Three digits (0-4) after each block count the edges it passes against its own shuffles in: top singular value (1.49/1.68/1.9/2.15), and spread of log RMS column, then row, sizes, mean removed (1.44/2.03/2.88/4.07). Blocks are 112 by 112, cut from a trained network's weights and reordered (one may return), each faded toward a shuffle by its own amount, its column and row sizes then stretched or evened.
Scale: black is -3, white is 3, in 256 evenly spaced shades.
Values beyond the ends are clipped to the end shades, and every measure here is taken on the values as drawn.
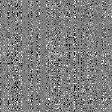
0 4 3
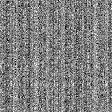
4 1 0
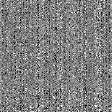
2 3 2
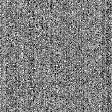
1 1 0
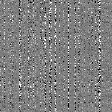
1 4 1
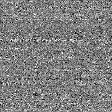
0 0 2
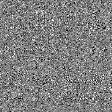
0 1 2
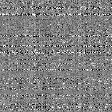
1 1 4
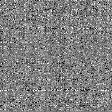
0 0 3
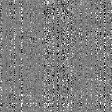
1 4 2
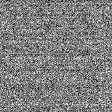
1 1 0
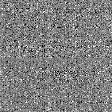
0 0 3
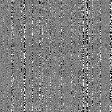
2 4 0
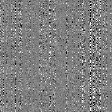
2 4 0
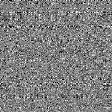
3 0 3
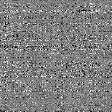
0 2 4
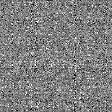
0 2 1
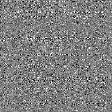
0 2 3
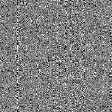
3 3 1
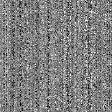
3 3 0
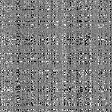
4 3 4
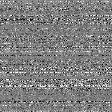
2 0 4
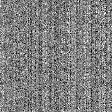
3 2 0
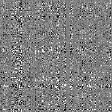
0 4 3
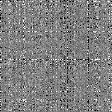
2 3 3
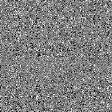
1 2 2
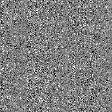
1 3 1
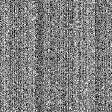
4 1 1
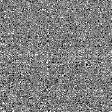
0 2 2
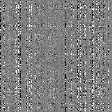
3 4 2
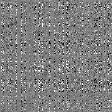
0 4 3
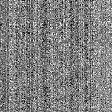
4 1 1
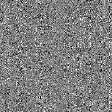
1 3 1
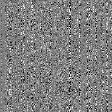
0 4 1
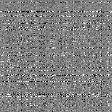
1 2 4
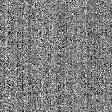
1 2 1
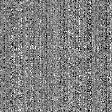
3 3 1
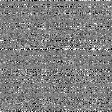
0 1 4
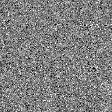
0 1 1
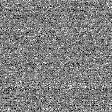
0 0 2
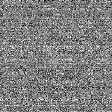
2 0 2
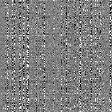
2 4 1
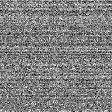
4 0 1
